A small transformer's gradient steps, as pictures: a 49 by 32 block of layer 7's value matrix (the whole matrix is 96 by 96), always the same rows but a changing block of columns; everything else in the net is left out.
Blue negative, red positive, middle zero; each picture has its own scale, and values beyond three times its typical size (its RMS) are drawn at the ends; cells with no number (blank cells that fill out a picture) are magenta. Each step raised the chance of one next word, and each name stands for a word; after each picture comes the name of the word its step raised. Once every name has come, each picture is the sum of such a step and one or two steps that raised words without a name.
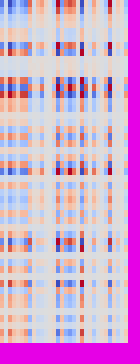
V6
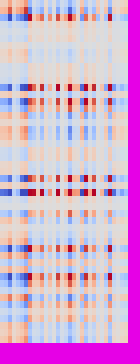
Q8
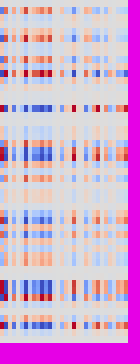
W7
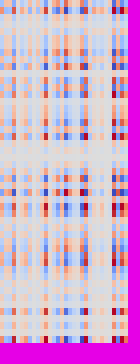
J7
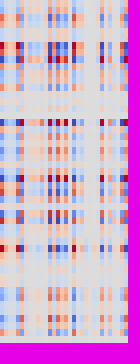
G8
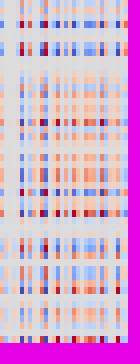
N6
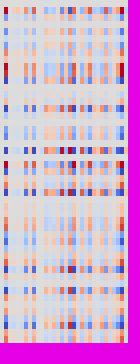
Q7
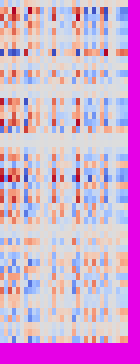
Q8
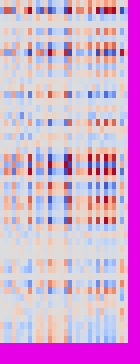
V6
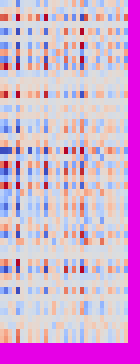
Q7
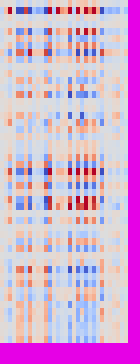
V6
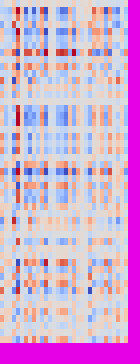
Q7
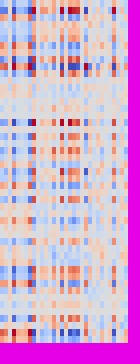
G8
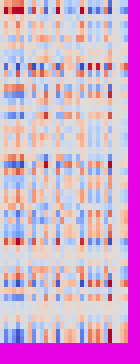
V6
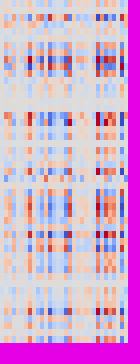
J7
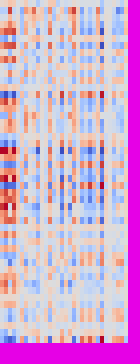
Q8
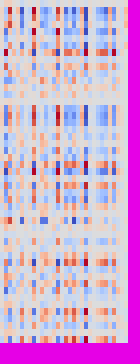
Q7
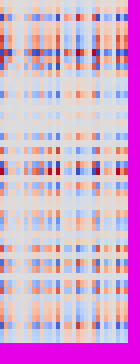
Q7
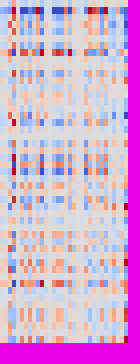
V6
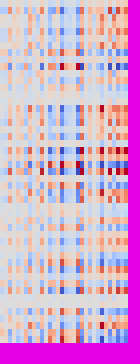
Q7
